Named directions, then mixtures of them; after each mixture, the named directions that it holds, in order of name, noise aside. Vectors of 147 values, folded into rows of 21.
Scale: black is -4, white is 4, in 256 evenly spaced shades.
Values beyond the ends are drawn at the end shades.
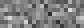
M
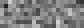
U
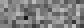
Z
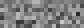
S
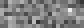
M, U.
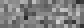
U, Z.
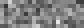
U.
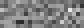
M, S, U.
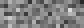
M, U.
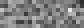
M, S, U.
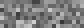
S.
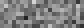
Z.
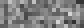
U, Z.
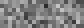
M, U, Z.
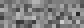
S.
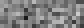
Z.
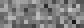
M, S, Z.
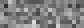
S, U, Z.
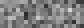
M, U, Z.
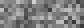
S, U, Z.
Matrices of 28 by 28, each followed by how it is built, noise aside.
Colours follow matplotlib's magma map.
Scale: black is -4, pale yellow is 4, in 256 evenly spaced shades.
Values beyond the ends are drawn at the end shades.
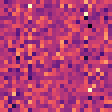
uneven columns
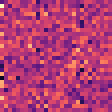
uneven columns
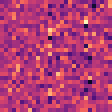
uneven columns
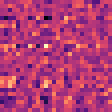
low rank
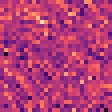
Toeplitz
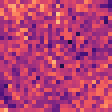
smooth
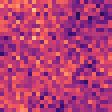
smooth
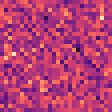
Toeplitz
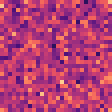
blocks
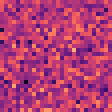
noise
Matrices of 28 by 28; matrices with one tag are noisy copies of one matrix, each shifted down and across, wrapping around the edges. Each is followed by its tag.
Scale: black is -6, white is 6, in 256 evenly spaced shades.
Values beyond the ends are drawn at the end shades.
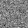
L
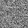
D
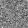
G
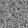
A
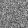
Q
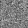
G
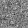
Q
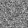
A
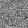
D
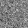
A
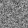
L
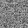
D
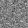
G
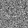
D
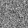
Q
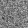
A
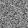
G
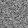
G
